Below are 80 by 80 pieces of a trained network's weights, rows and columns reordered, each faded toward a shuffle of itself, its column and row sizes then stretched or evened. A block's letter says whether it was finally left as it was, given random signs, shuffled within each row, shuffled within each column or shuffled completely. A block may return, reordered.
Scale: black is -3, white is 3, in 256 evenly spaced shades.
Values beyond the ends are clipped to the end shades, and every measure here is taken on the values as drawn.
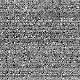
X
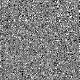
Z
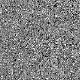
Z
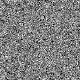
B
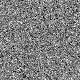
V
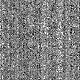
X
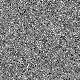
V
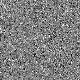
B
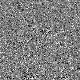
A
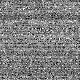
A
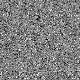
A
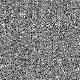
A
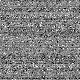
A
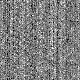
B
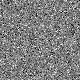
V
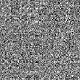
X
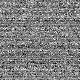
A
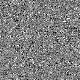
A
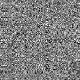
X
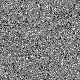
V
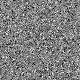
V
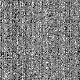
X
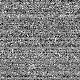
A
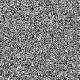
X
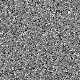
A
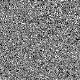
Z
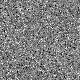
V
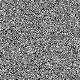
A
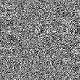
X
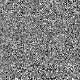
Z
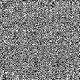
X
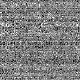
X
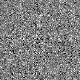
Z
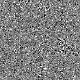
Z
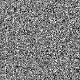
Z
